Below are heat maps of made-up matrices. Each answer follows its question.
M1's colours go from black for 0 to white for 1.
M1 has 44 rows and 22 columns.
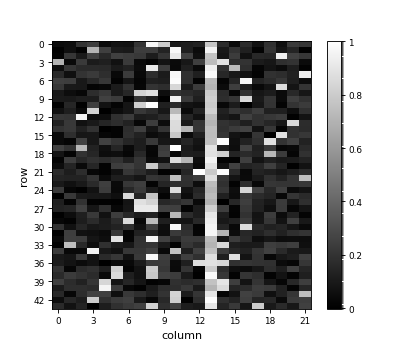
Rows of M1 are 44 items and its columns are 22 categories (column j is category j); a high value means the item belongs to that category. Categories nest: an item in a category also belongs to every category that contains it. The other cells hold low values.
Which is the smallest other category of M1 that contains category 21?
10
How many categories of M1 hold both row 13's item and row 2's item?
2
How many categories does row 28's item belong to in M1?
2
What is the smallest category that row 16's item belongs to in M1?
18
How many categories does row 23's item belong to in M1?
1
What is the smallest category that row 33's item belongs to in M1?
1
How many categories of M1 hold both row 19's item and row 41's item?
2
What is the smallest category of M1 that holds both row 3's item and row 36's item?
14
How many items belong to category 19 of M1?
3
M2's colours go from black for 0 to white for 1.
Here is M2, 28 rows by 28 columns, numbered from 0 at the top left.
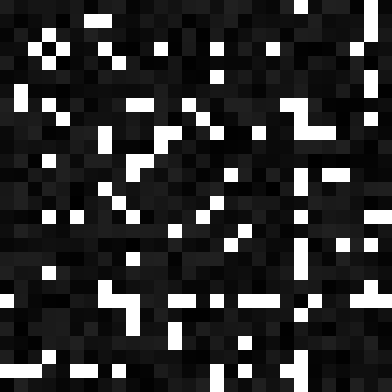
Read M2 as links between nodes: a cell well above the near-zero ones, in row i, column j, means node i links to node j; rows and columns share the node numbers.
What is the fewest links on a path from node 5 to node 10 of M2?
4
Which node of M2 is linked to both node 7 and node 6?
node 1
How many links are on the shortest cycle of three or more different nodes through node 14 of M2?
4
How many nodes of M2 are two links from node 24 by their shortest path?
5
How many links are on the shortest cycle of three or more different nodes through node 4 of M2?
5
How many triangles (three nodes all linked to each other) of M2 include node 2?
0
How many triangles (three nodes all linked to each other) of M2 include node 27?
1
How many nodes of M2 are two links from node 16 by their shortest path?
5
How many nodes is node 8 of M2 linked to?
4
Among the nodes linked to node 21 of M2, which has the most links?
node 26
